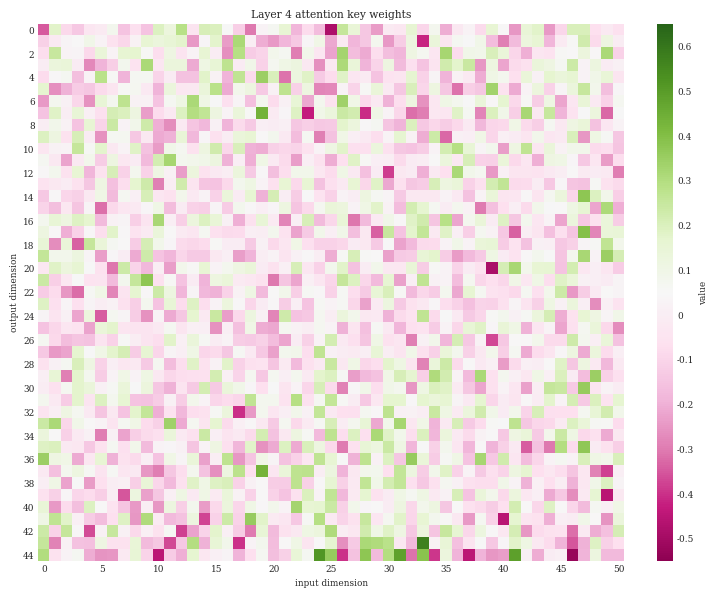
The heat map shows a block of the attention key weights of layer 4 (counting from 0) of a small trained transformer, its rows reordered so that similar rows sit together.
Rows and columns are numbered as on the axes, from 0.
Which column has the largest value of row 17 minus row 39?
49
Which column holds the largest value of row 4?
19
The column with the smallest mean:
10
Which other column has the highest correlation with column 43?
34
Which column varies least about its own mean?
43
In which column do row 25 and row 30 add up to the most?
47
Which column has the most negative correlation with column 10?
41
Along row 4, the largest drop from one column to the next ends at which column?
21
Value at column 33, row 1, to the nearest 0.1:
-0.4
